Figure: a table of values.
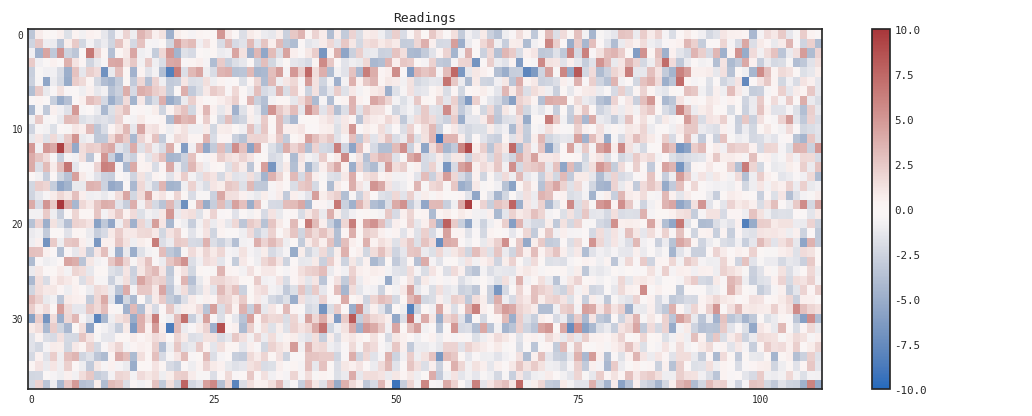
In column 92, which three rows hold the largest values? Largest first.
18, 12, 2
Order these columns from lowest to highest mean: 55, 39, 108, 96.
108, 96, 55, 39
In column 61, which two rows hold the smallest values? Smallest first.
3, 17
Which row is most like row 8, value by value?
15
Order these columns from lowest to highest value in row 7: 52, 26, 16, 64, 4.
4, 16, 64, 52, 26
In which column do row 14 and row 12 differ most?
49
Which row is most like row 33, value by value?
21
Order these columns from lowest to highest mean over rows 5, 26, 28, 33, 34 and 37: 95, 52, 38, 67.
95, 52, 38, 67
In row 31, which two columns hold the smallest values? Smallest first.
19, 74
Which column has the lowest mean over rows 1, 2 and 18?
52
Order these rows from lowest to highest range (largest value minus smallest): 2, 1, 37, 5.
1, 2, 5, 37
